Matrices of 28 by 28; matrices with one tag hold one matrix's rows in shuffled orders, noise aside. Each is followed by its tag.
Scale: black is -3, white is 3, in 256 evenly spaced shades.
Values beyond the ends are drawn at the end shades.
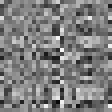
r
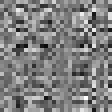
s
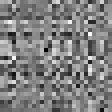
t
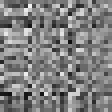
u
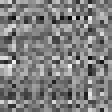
t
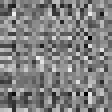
t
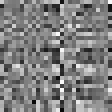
r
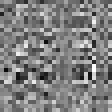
s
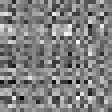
t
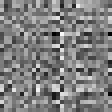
r
